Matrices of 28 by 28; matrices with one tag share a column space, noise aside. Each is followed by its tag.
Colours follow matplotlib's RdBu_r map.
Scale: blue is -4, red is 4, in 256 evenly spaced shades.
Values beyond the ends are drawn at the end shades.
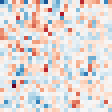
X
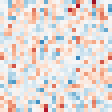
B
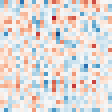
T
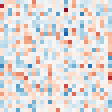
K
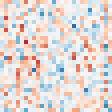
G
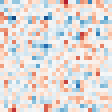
T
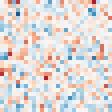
B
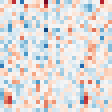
X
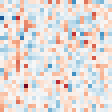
T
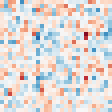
K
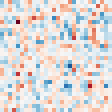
T
